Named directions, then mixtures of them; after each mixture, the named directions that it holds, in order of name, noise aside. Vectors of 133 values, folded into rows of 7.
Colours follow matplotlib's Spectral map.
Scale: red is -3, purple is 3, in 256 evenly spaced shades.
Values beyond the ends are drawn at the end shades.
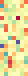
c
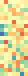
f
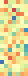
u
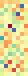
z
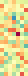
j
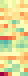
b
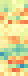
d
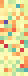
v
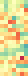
d, j.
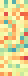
b, d, v.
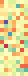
v.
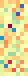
z.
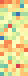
b, d, z.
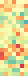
d, j.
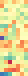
b, z.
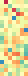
f, u.
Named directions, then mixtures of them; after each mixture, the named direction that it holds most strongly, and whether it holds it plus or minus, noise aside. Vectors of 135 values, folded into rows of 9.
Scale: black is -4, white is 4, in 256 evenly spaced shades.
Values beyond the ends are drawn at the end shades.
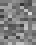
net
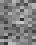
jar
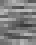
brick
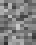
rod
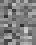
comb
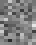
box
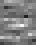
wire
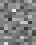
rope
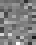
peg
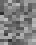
box, plus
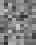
rod, plus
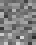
peg, plus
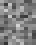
rod, plus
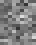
jar, plus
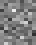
rope, plus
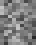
rod, plus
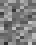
rope, minus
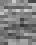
brick, plus
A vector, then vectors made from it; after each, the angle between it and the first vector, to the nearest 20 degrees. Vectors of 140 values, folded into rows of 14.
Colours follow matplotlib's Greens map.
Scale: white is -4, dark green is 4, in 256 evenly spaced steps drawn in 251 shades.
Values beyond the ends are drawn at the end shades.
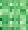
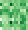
160 degrees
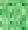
140 degrees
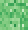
120 degrees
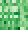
80 degrees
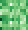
20 degrees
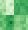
100 degrees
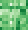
40 degrees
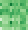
160 degrees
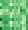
20 degrees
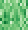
60 degrees
